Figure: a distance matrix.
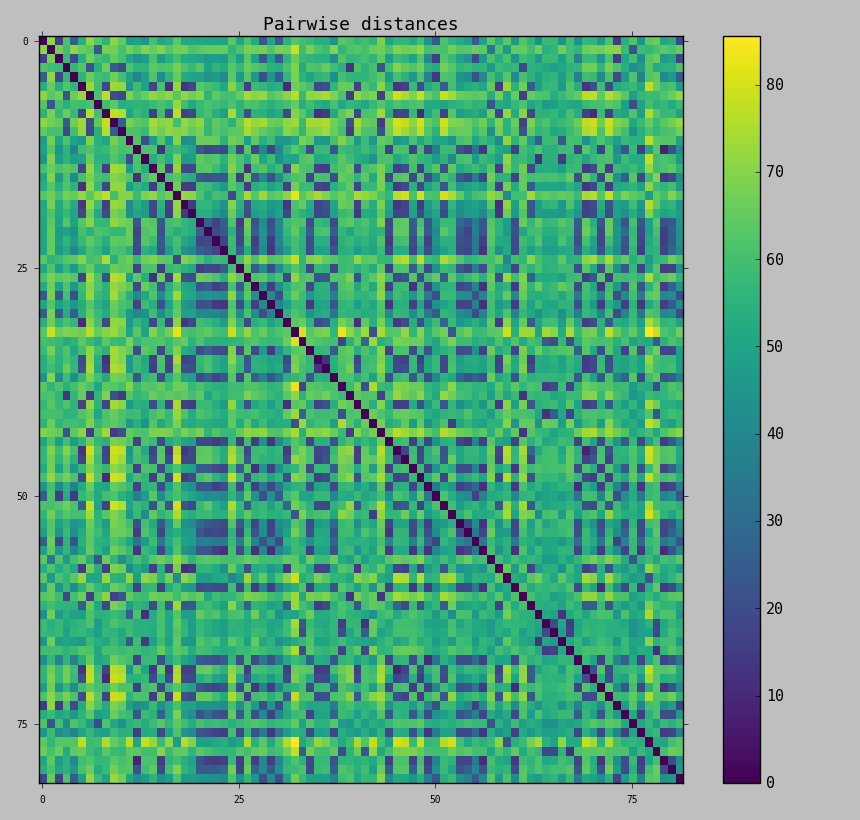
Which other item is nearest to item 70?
8
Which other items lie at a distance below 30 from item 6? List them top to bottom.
3, 9, 10, 39, 43, 61
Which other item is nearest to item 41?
64
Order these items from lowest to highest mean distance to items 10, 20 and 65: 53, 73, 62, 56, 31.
56, 53, 73, 62, 31
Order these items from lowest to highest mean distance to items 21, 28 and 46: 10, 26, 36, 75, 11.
36, 26, 11, 75, 10
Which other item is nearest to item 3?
39
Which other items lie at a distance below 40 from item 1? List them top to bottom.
7, 57, 75
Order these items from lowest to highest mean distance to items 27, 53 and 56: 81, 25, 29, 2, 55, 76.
29, 76, 25, 55, 81, 2
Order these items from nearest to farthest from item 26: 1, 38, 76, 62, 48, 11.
48, 62, 11, 76, 38, 1
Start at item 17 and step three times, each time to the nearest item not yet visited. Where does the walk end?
77
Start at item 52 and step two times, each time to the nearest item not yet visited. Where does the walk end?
32
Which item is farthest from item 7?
17
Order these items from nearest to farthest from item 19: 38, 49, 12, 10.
49, 12, 38, 10
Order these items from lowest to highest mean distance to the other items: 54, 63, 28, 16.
54, 16, 28, 63
